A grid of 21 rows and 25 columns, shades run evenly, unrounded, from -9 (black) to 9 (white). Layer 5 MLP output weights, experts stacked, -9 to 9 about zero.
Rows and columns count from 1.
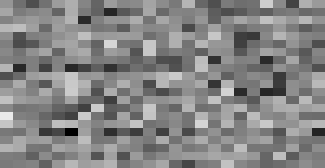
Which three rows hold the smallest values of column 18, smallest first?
2, 10, 17
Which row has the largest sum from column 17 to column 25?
16
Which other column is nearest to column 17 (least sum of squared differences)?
14
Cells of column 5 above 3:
2
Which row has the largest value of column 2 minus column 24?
4
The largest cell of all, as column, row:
1, 15
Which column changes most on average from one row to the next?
9
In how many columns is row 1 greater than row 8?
16
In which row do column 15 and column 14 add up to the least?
21
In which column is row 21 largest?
18
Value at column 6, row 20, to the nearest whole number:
0
